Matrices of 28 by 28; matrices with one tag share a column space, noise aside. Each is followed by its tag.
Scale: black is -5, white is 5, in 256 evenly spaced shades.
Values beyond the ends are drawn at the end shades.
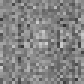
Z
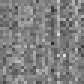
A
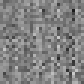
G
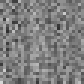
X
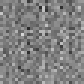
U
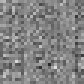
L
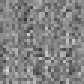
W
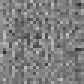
Z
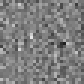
Z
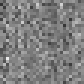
Z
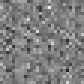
U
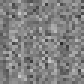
L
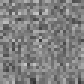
X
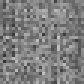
G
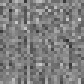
X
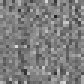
A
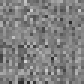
A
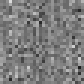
A
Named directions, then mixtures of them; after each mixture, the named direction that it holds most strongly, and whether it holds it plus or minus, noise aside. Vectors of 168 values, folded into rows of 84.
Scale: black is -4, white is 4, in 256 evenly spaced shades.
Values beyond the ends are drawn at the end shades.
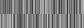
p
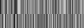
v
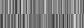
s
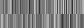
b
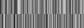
v, plus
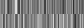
s, minus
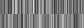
b, minus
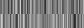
s, minus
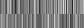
b, plus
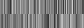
b, minus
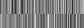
b, plus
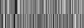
v, plus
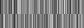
v, plus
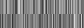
p, minus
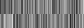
p, plus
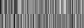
v, plus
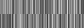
p, minus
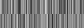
v, minus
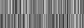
s, plus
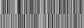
v, minus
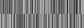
p, plus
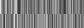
v, minus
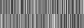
s, minus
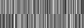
p, minus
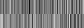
b, plus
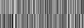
p, minus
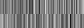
b, plus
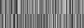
v, plus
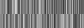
b, minus
